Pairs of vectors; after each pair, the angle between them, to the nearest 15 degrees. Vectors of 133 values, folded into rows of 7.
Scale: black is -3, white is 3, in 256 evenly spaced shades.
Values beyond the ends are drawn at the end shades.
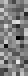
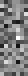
135 degrees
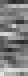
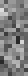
105 degrees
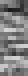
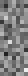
90 degrees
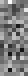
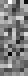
60 degrees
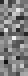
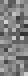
45 degrees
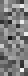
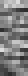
75 degrees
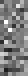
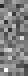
135 degrees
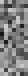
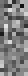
60 degrees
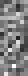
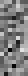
165 degrees
